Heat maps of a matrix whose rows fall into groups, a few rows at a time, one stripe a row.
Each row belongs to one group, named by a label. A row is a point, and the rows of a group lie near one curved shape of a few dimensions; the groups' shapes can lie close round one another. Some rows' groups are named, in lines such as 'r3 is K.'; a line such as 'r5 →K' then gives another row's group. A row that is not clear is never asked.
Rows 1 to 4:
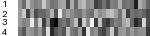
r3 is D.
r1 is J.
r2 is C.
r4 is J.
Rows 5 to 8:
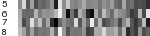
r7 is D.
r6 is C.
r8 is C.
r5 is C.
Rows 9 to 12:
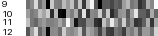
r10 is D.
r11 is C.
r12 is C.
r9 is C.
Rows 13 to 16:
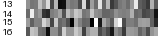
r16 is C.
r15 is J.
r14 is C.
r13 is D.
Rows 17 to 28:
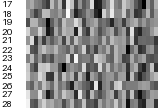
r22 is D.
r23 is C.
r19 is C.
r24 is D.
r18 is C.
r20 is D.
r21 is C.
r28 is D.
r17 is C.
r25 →D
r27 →D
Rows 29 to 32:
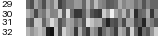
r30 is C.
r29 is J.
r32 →D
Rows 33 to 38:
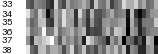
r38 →D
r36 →D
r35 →D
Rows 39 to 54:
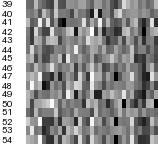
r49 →C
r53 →C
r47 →D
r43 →J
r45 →C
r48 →C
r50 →J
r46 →J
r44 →C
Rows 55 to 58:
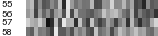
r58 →J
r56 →C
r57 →D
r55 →C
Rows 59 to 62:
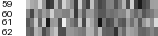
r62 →J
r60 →J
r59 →D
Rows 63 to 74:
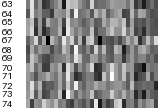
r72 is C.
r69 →C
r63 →C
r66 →C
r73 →C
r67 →C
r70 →C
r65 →C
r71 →C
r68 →C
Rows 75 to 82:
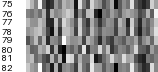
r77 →D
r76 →C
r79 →C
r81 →C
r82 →D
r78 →D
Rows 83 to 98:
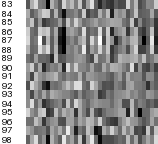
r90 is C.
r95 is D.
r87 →D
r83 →C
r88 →D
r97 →C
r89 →J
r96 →J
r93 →J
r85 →C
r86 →D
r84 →D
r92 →C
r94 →C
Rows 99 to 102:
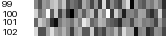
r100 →D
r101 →C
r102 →D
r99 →J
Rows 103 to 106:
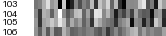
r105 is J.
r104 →J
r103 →D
